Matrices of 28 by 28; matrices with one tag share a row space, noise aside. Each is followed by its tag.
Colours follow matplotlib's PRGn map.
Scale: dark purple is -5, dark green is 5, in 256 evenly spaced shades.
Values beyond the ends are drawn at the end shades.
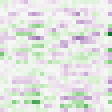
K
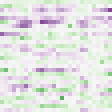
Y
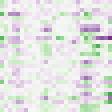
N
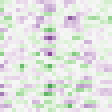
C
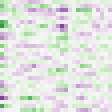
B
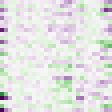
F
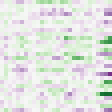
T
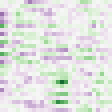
B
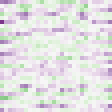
Y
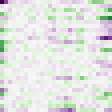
F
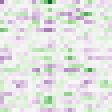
C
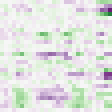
T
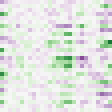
F
